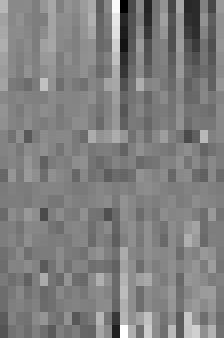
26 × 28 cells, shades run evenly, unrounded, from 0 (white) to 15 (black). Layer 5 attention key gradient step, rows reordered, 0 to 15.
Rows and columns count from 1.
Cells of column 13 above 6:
23
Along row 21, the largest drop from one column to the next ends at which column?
16
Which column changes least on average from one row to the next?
5
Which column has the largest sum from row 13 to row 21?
15
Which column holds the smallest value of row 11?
26
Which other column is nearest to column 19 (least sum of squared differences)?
24
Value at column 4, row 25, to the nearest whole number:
8
